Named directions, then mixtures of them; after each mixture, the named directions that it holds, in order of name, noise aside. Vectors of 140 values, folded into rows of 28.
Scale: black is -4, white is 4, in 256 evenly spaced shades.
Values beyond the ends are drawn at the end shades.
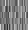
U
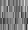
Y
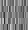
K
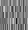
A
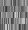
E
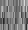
Y.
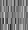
K.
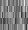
Y.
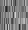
E, U.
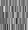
A, U.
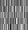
A, K.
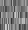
E.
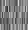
U, Y.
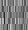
K.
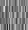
A, U.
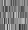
E, K.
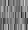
U, Y.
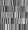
E.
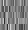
E, K.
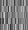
K.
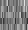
Y.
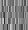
K.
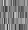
E, K.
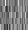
U.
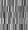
K.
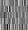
K, U.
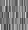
U.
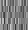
K.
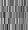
K.
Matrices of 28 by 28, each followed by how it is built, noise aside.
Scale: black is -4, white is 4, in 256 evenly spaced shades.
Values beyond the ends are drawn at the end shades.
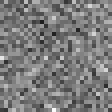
Toeplitz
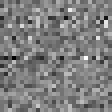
uneven rows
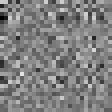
low rank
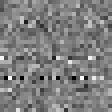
uneven rows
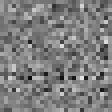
low rank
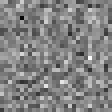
low rank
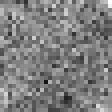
smooth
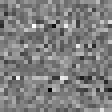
uneven rows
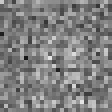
blocks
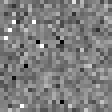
sparse
